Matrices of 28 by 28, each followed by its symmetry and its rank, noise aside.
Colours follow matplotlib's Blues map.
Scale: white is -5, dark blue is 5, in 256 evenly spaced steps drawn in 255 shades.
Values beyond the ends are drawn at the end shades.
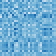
no symmetry, rank three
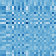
no symmetry, rank two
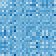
symmetric, rank four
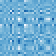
symmetric, rank two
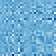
antisymmetric, rank four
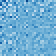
symmetric, rank three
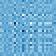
antisymmetric, rank two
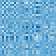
symmetric, rank two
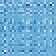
antisymmetric, rank two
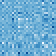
symmetric, rank three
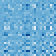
antisymmetric, rank two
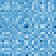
symmetric, rank three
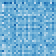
antisymmetric, rank four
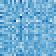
antisymmetric, rank four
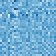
antisymmetric, rank four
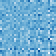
antisymmetric, rank four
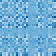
symmetric, rank two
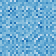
symmetric, rank three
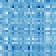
antisymmetric, rank two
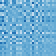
antisymmetric, rank two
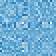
symmetric, rank four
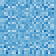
no symmetry, rank three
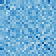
symmetric, rank four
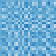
no symmetry, rank two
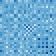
symmetric, rank three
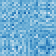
symmetric, rank four
